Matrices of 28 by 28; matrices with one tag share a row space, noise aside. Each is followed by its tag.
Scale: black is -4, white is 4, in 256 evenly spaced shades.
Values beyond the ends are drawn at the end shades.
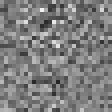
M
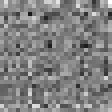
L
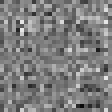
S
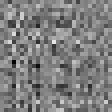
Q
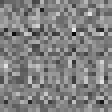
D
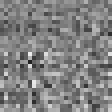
L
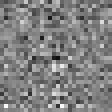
M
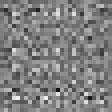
D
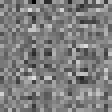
S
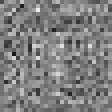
Q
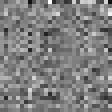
L
